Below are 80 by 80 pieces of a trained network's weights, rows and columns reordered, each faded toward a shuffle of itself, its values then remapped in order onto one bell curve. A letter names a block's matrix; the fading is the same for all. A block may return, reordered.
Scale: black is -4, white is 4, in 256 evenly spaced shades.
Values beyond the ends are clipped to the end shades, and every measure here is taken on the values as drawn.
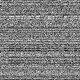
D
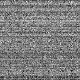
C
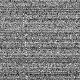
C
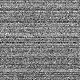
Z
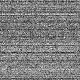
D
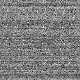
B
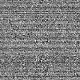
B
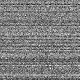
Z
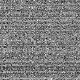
B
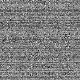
B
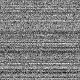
D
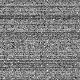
C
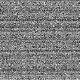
B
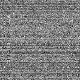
B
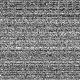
Z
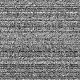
D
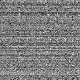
C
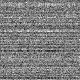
Z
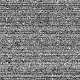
C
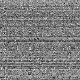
B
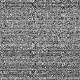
B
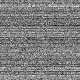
D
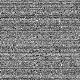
C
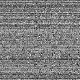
C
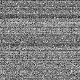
C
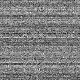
Z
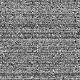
B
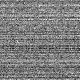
D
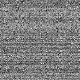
B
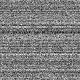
D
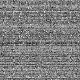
C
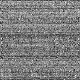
C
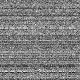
D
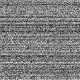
Z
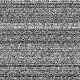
D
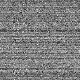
C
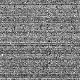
C
